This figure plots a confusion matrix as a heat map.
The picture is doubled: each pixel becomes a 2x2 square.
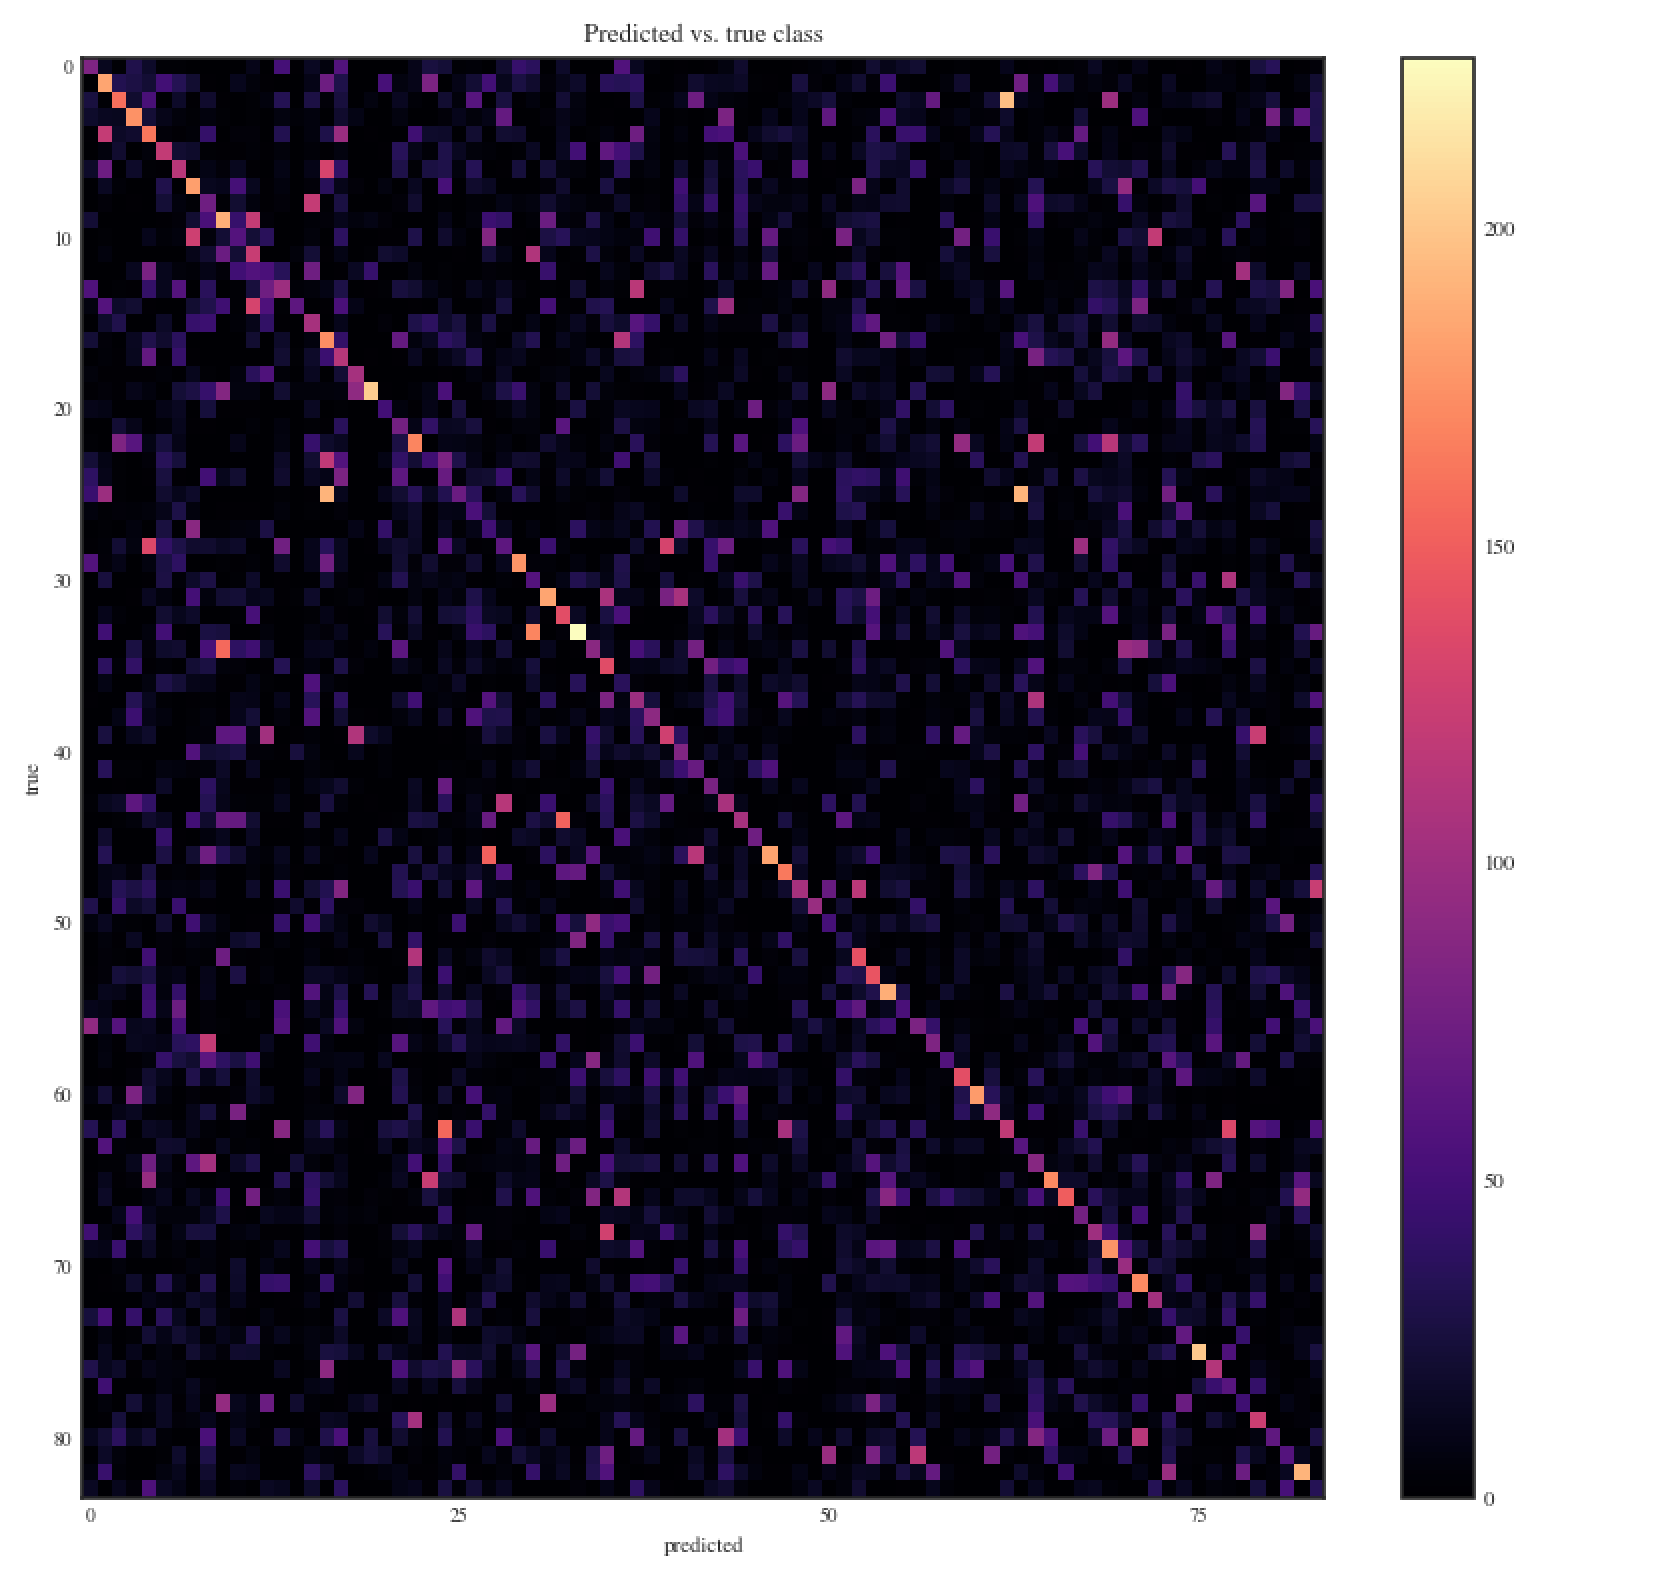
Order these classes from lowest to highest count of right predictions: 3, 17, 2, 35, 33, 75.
17, 35, 2, 3, 75, 33
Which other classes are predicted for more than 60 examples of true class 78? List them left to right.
9, 12, 31, 53, 74
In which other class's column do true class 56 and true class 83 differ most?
0
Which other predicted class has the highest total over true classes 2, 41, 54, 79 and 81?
62
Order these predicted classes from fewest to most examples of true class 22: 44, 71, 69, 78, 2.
78, 71, 44, 2, 69
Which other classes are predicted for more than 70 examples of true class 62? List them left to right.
13, 24, 47, 77
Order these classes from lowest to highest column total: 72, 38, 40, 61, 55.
72, 61, 38, 55, 40
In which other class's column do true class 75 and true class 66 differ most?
36
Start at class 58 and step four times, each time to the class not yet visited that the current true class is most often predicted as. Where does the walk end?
30
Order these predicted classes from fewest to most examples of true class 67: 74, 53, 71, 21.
21, 53, 74, 71
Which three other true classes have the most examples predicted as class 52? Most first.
48, 7, 55
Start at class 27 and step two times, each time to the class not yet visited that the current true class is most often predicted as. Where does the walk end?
70
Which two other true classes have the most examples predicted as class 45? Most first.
20, 58
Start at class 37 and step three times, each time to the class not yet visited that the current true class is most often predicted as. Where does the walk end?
15
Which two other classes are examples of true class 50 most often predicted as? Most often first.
34, 81
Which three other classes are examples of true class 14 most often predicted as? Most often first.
11, 43, 71
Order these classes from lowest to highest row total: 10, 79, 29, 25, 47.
79, 47, 29, 10, 25
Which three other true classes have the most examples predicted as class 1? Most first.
4, 25, 6
